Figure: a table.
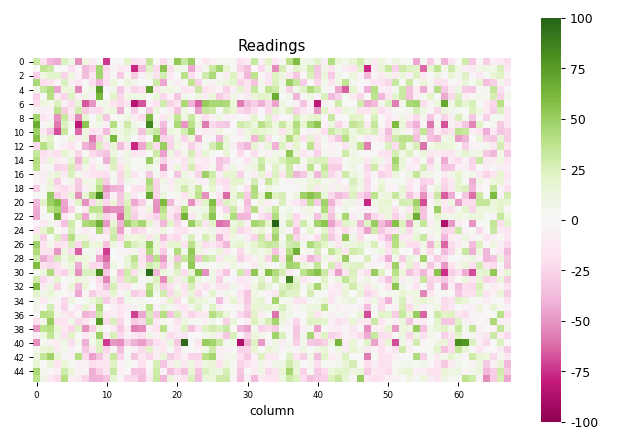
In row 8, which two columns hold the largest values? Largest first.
16, 0
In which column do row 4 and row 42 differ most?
9
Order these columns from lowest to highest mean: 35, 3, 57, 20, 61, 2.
3, 20, 61, 57, 35, 2
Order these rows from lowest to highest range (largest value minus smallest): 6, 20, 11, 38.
38, 11, 20, 6
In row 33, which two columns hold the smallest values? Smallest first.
55, 6
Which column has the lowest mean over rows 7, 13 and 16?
40
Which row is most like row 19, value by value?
30
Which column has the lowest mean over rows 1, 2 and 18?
47
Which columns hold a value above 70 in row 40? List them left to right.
21, 60, 61
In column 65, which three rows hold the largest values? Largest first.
19, 30, 37
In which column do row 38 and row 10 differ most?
0
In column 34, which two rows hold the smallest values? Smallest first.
36, 1
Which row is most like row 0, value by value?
27
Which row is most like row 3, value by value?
13
